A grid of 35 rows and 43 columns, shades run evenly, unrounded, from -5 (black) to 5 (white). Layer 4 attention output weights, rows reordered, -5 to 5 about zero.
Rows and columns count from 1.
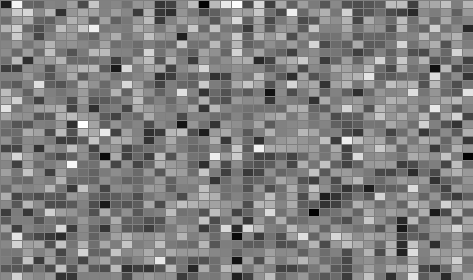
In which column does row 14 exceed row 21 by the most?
32
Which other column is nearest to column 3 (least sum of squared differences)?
41
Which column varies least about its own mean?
26
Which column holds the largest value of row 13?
2
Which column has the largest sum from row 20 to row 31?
42
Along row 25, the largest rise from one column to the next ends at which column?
35
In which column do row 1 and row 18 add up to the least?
19
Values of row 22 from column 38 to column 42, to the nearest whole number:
-3 -1 -2 1 2
